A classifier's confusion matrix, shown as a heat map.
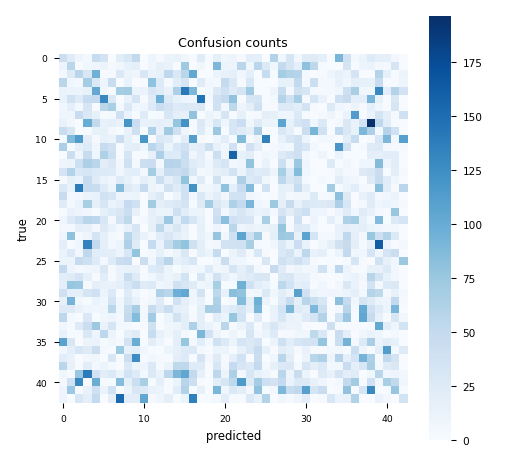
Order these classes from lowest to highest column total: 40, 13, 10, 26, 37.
26, 10, 37, 40, 13
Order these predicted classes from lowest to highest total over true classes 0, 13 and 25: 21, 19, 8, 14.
21, 19, 14, 8
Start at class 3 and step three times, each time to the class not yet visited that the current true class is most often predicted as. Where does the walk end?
17
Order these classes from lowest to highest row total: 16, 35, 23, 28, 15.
15, 28, 35, 23, 16
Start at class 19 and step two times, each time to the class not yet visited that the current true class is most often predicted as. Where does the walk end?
38
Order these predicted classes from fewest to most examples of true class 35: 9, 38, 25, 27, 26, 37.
25, 26, 37, 27, 38, 9
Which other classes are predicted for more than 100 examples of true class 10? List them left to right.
2, 16, 25, 42
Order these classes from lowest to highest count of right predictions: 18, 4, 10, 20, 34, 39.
34, 39, 18, 20, 4, 10
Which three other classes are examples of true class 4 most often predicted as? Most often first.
15, 39, 16
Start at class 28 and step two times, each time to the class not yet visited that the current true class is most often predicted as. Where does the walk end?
30
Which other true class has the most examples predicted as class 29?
14
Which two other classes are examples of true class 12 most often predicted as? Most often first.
21, 5
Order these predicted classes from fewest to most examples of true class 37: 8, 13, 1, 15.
13, 1, 15, 8
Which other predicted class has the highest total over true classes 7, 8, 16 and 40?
2
